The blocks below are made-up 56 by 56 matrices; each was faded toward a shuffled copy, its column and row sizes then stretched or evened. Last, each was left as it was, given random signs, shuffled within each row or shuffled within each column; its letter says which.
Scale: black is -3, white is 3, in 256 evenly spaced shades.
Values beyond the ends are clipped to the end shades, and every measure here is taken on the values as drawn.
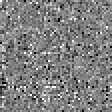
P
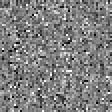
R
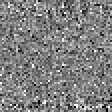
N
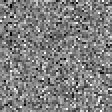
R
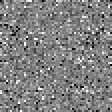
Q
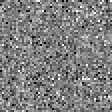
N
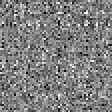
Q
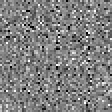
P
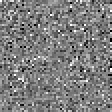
Q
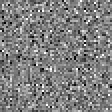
Q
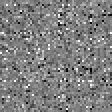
Q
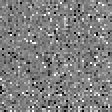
P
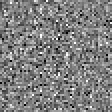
R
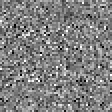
N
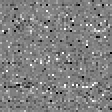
N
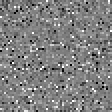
N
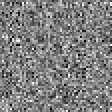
P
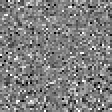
P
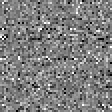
Q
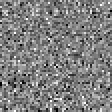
P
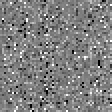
R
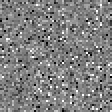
R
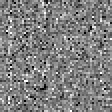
R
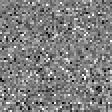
N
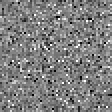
N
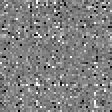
Q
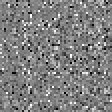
P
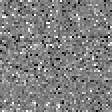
N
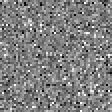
N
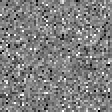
R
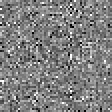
P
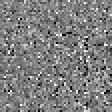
Q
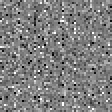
R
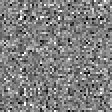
P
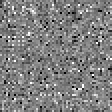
P
